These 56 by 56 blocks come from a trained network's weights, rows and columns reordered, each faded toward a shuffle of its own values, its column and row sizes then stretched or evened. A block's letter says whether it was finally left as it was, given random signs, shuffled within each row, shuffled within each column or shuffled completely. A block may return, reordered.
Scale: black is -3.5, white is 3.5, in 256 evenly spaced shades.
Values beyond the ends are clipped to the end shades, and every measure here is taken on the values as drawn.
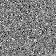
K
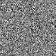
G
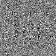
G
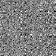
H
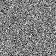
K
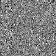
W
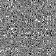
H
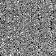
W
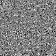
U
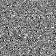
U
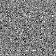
G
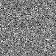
U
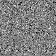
U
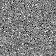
K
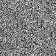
W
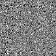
G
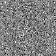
W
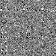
G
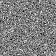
K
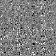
H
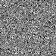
U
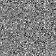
G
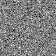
W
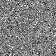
K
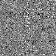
G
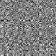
H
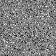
U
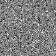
W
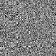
H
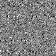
U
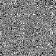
H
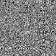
G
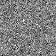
W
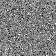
K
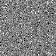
W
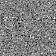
U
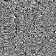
H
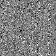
W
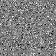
U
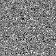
G
